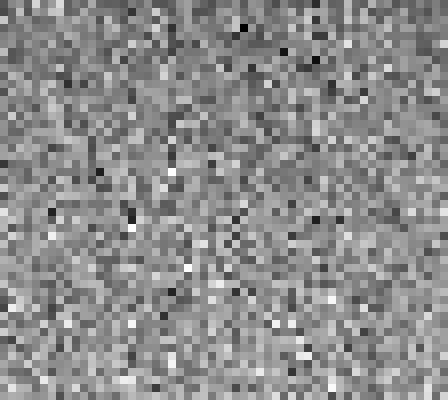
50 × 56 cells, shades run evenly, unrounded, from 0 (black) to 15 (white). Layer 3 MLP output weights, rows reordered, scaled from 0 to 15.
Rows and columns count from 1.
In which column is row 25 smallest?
1
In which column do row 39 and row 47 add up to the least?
37
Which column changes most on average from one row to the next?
17
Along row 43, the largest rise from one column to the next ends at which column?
3
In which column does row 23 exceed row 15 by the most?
55
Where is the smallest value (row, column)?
4, 31
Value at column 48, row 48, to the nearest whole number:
11
